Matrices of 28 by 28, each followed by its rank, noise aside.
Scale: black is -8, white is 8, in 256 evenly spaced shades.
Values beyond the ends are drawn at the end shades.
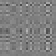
one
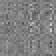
three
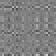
two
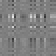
one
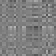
two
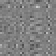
three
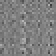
three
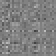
three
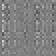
two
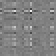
one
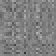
four
